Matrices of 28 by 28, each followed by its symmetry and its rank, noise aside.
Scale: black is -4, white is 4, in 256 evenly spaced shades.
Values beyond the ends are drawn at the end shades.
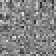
no symmetry, rank six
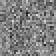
no symmetry, rank eight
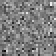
antisymmetric, rank eight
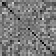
symmetric, rank six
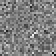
symmetric, rank eight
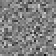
antisymmetric, rank eight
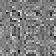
antisymmetric, rank four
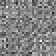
symmetric, rank four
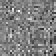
no symmetry, rank eight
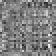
no symmetry, rank four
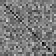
symmetric, rank six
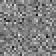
no symmetry, rank six
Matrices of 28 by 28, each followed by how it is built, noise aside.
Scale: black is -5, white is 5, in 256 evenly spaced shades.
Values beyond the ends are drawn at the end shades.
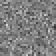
noise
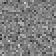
noise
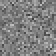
noise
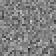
noise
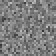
noise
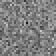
noise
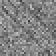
Toeplitz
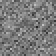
Hankel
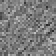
Hankel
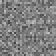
blocks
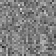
blocks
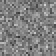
noise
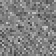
Toeplitz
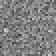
noise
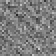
Toeplitz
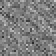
Toeplitz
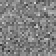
noise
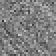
Toeplitz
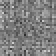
blocks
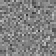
noise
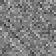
Toeplitz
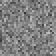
noise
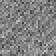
Hankel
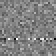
uneven rows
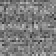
blocks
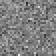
noise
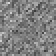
Hankel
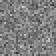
noise
